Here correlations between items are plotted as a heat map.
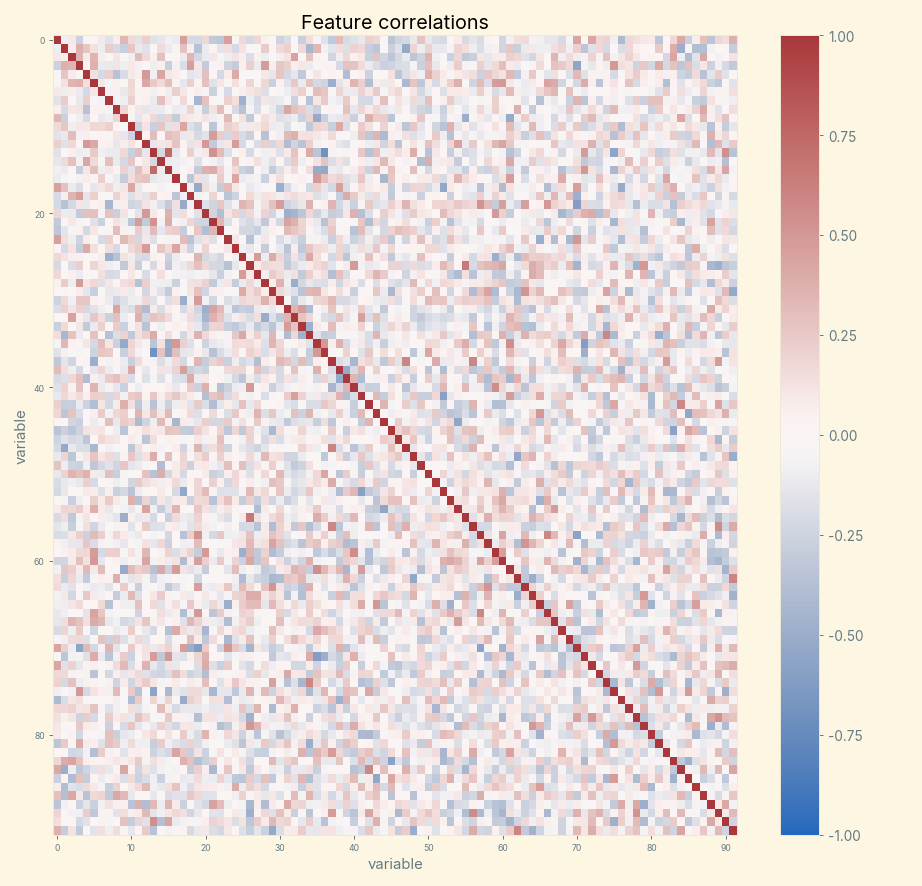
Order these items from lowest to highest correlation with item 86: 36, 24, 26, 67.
67, 36, 26, 24
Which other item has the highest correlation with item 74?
34
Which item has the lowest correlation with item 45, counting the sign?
83
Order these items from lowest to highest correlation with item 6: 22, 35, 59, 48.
59, 22, 48, 35
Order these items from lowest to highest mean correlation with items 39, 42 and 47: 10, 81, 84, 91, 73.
10, 73, 81, 91, 84
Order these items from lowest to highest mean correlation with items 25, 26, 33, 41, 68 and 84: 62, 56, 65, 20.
20, 62, 56, 65
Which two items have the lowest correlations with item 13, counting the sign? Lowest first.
36, 75
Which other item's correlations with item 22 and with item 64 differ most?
79
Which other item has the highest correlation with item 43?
65
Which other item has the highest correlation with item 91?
62
